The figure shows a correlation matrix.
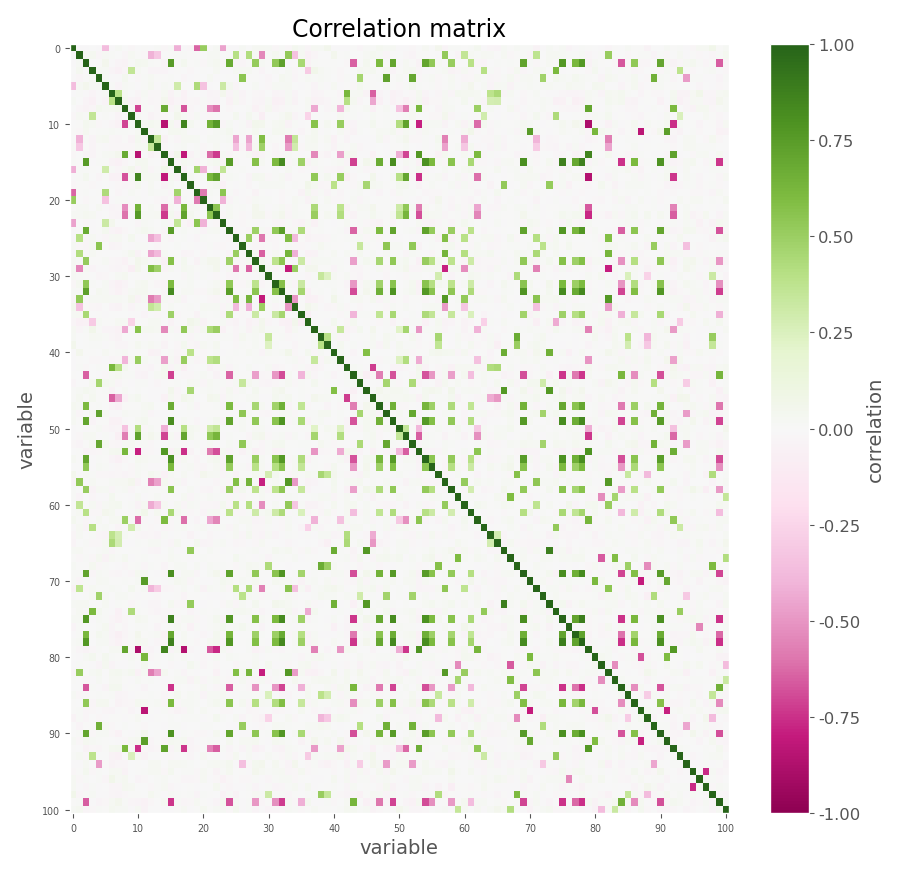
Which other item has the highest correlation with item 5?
19
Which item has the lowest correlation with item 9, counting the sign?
36
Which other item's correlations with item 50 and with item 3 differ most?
74
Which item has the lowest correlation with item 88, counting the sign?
68
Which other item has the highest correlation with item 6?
42
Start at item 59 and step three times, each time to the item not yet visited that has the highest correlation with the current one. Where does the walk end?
100
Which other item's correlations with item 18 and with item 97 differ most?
95
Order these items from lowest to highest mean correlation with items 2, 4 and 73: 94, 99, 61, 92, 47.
99, 94, 92, 61, 47
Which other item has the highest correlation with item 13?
29
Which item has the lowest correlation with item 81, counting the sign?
67
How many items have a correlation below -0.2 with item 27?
4
